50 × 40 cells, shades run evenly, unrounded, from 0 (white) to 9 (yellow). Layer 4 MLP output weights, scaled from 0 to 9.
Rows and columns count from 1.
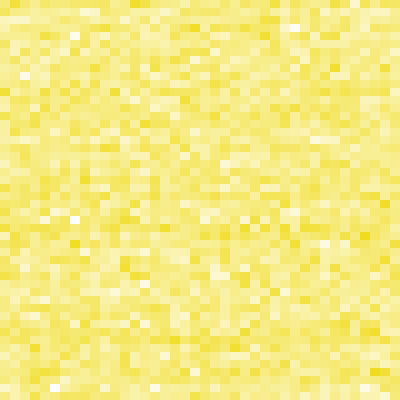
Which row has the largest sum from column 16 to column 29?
43
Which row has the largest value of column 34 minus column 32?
5
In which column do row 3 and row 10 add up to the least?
3
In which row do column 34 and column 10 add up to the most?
9
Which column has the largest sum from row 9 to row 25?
22
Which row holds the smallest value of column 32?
18
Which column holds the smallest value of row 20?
19
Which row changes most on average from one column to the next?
28
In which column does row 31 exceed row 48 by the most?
8
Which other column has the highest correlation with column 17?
38
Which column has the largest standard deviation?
39
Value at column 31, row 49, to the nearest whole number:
6
